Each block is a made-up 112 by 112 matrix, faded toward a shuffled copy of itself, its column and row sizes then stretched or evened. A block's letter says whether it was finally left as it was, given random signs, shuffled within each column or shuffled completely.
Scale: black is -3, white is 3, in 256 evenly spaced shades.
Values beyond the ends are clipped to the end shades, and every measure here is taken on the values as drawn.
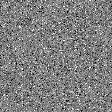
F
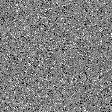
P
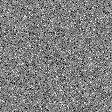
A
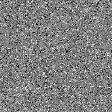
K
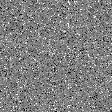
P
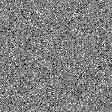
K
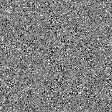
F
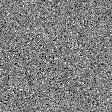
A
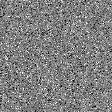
F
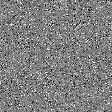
K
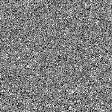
K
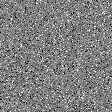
A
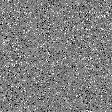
P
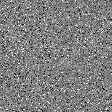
F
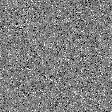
P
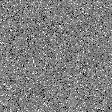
P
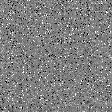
K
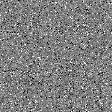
K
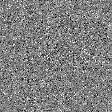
F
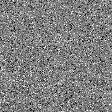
F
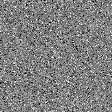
P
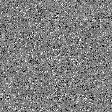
F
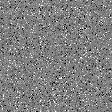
K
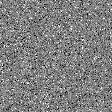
P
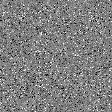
F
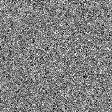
F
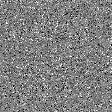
F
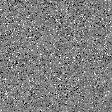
F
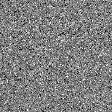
F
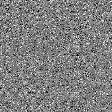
K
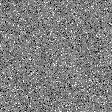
A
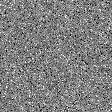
A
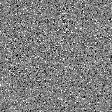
F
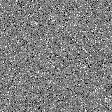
A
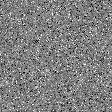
A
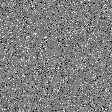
A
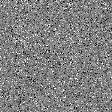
F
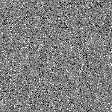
F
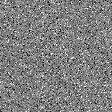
P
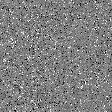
P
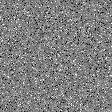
A
